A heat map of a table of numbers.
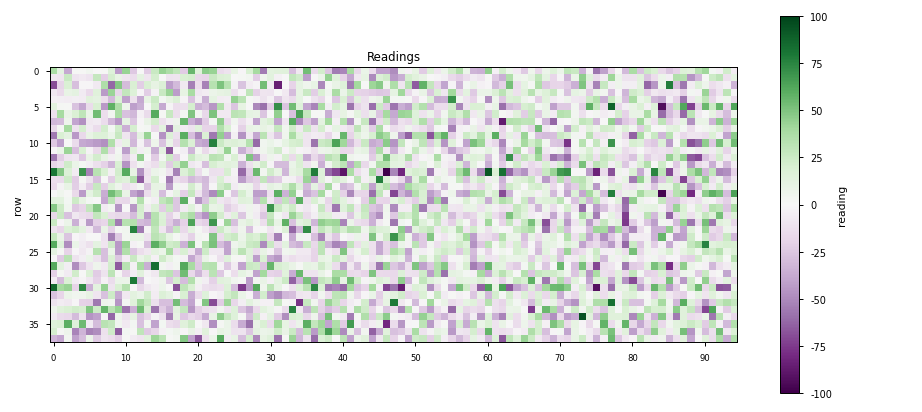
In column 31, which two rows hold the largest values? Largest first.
5, 17
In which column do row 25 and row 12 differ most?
71
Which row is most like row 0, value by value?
24
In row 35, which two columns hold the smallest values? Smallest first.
46, 27
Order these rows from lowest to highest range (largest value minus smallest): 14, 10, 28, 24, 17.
28, 24, 10, 17, 14
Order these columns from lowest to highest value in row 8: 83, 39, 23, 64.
83, 39, 64, 23
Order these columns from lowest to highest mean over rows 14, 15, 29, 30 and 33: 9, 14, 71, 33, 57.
14, 33, 57, 71, 9
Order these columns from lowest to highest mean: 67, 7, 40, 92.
7, 40, 67, 92
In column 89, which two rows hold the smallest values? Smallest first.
12, 10
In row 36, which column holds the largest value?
38
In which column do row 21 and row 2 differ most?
19
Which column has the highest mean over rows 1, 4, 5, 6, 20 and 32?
77
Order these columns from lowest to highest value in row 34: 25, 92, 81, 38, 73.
25, 92, 81, 38, 73
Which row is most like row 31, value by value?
26
